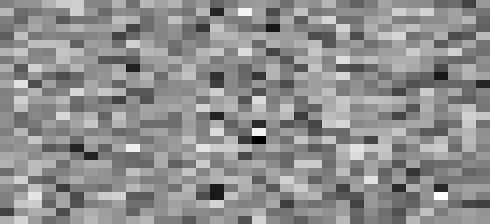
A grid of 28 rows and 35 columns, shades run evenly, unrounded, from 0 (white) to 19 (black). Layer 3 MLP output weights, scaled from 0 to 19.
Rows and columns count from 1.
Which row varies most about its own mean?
25
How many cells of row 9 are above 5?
33
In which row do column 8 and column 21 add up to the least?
23
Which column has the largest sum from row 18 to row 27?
29
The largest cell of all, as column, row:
19, 18
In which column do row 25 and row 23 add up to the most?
30
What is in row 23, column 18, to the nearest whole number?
6
